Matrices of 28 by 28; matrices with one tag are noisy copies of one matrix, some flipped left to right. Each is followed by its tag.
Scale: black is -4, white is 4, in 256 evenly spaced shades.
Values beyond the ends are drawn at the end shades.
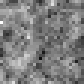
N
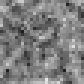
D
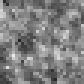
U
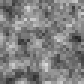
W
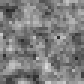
W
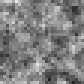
W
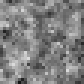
N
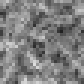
D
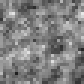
U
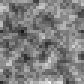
D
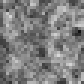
N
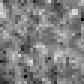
U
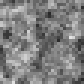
N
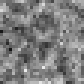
D
